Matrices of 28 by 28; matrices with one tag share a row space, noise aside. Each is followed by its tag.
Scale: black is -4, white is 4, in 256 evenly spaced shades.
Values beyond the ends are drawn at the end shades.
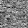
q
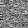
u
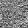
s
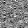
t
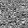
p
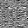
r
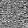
s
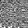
p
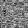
t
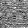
q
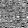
r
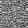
s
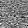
p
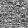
r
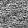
q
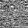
u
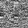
u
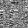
u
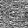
u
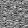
t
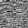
q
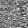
r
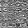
r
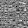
r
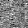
u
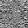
s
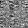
u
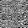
s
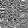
p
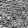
q
